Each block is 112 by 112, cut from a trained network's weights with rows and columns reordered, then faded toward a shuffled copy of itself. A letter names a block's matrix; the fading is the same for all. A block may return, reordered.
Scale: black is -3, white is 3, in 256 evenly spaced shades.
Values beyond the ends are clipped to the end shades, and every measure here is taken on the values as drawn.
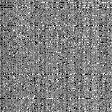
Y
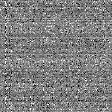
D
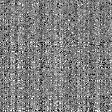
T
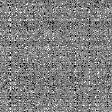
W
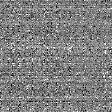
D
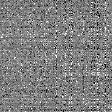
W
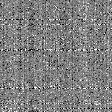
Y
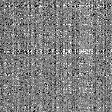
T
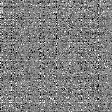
W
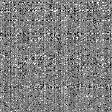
Y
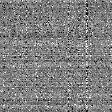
D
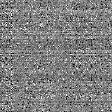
D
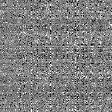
W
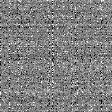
W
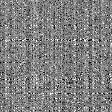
T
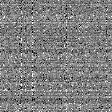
D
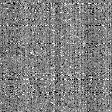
Y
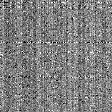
T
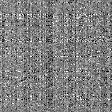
T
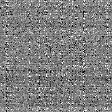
D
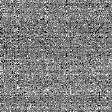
D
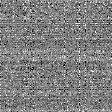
D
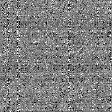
W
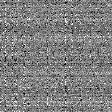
D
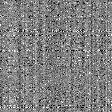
Y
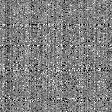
Y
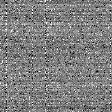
D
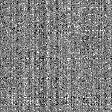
T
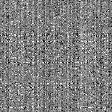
T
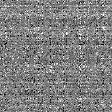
D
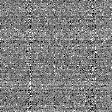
D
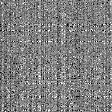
T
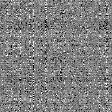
W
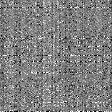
Y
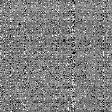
W
